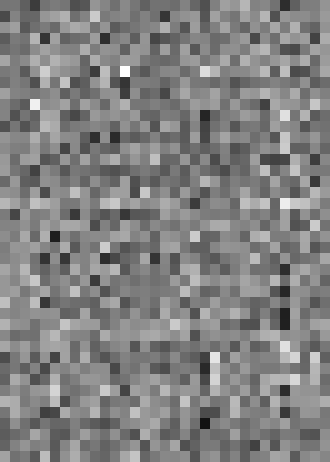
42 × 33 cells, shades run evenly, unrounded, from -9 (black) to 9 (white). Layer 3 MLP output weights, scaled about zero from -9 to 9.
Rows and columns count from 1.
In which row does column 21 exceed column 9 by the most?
7
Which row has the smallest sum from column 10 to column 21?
13
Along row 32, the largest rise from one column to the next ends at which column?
29
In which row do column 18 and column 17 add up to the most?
30
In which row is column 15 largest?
18
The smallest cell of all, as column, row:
21, 39
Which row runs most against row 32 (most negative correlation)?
38
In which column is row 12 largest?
5
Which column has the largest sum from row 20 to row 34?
3
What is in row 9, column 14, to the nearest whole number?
1
